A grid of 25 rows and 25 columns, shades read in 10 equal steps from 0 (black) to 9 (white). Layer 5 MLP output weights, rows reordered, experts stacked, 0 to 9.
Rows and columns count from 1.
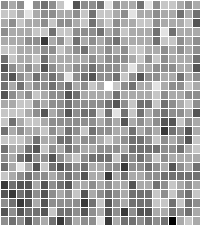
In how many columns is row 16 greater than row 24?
15
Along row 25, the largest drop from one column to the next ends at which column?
14
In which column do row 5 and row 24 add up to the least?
6
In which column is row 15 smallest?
21
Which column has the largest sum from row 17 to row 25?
13
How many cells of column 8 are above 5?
9
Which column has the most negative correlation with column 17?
25
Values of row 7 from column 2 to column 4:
7 6 6
